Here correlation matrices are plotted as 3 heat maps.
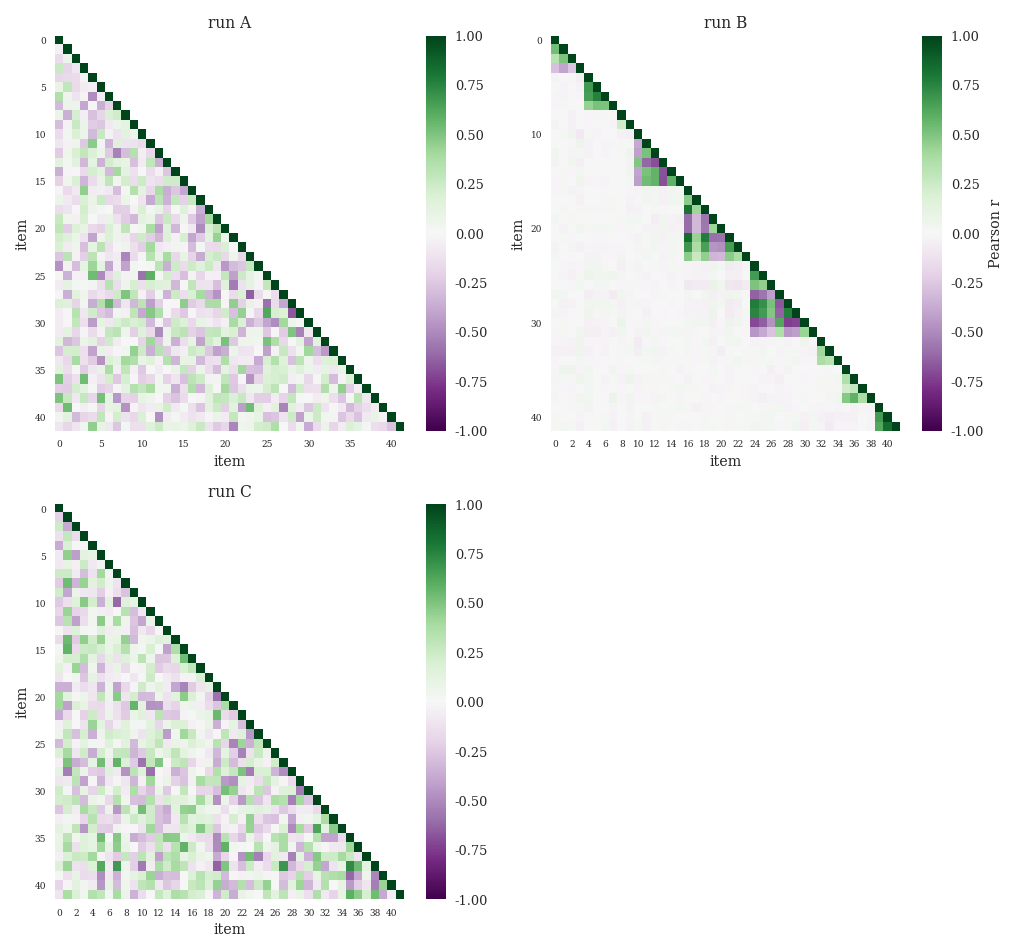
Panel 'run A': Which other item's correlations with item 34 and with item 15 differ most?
28
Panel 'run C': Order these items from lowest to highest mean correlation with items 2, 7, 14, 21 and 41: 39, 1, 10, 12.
39, 10, 12, 1
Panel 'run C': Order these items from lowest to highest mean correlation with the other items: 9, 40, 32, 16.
9, 40, 32, 16
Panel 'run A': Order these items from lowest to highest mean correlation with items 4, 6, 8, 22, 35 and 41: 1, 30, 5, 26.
1, 30, 5, 26
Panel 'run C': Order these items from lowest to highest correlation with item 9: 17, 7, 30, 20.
7, 17, 20, 30
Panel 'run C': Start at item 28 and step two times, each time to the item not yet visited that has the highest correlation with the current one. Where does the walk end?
19
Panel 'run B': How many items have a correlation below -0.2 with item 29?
3
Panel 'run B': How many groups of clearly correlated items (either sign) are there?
9
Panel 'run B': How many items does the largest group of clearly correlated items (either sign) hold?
8
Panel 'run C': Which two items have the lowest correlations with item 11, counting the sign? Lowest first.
28, 21
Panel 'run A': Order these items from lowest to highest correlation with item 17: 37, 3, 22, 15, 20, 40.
20, 37, 15, 40, 22, 3
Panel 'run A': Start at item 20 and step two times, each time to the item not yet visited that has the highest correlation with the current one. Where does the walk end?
25
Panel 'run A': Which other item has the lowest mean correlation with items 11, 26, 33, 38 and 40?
14
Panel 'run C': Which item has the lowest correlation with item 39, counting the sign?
35
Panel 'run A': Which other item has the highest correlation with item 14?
7
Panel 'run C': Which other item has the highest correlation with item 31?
34
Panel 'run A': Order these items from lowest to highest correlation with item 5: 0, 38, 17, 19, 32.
32, 19, 0, 17, 38
